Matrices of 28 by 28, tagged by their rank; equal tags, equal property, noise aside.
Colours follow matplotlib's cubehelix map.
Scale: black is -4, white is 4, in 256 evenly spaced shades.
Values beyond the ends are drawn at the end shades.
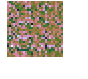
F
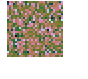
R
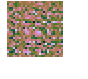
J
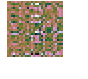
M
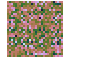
F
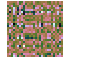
M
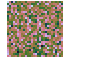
R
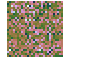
F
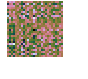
M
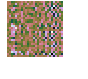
M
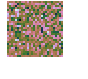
F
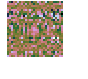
J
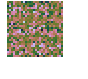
R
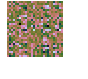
J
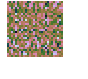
F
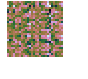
J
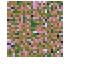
R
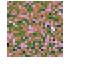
R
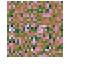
F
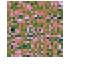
F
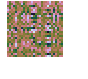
M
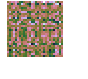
M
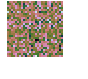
R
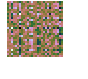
M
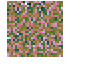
R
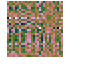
M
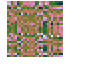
M
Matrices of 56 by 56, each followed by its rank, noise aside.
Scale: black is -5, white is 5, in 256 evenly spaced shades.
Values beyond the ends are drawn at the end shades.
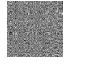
eight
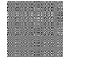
two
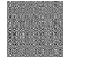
four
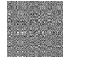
four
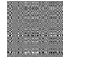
two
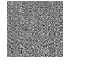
eight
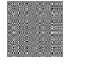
two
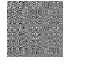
four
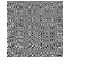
three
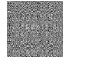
six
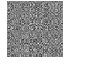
six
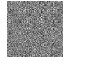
eight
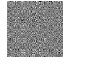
six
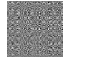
four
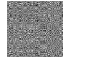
six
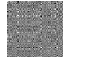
four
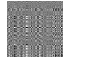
two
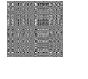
two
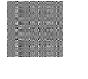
two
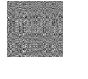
four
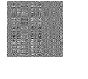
four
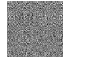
six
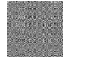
four
